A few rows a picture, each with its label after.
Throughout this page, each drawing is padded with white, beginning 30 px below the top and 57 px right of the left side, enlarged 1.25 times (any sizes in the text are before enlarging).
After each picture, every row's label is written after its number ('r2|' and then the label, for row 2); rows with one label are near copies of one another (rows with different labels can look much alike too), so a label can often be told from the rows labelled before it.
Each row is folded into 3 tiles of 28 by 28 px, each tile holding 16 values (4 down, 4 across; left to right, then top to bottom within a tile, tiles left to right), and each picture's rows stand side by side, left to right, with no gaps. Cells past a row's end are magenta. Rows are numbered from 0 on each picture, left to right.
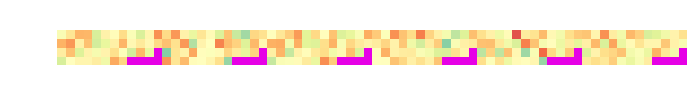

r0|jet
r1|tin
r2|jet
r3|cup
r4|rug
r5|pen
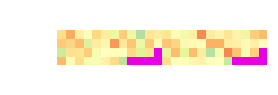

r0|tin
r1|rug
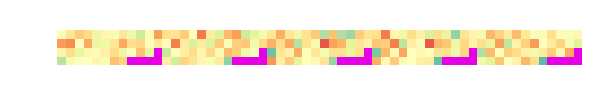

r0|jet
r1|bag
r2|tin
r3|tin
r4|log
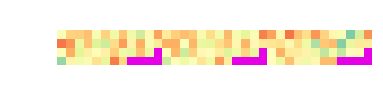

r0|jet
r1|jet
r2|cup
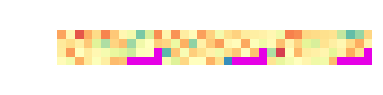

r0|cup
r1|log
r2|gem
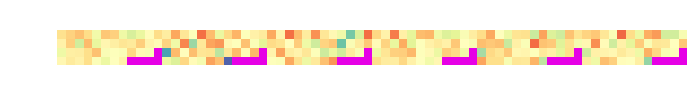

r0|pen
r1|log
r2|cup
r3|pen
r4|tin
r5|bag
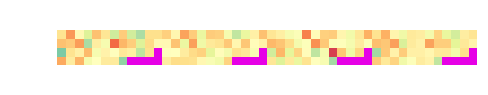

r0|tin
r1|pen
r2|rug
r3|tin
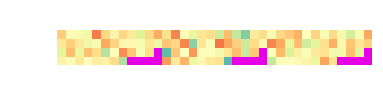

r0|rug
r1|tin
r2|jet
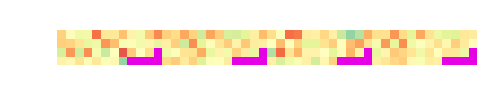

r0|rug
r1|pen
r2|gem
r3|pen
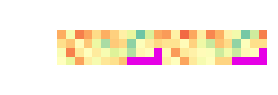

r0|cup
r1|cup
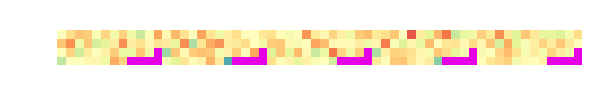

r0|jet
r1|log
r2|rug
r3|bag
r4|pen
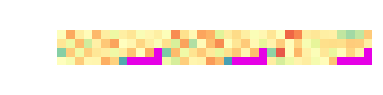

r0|log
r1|log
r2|gem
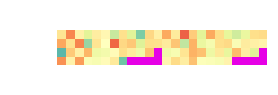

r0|tin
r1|pen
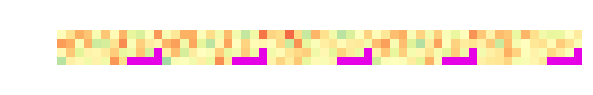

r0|jet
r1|jet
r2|pen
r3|jet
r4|pen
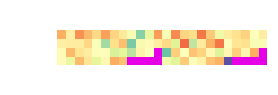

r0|cup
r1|log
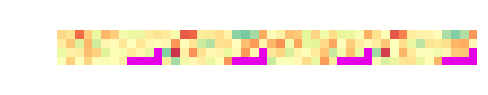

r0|pen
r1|gem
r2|jet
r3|gem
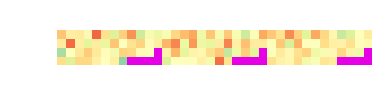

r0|bag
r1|jet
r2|pen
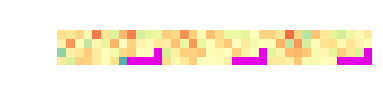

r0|bag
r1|pen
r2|pen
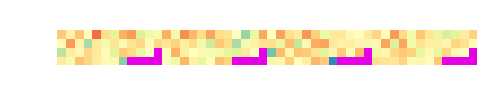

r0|bag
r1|cup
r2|log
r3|pen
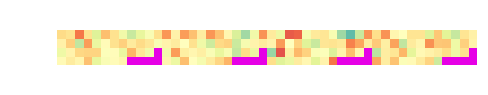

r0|pen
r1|cup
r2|gem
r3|tin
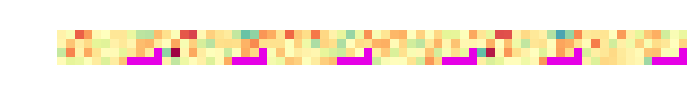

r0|gem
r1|gem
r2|cup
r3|jet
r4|gem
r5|bag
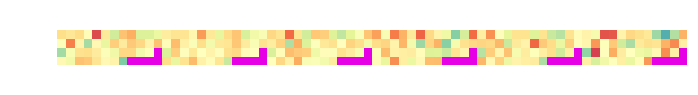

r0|bag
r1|bag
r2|pen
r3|cup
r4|tin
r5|gem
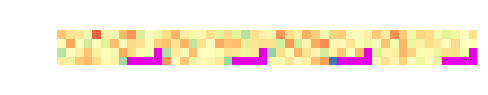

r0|bag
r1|tin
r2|log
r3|pen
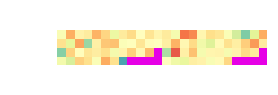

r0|log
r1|gem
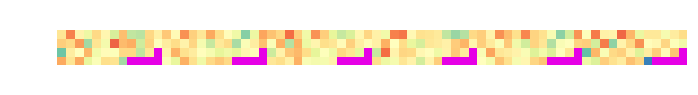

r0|tin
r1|cup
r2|pen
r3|gem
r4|cup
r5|log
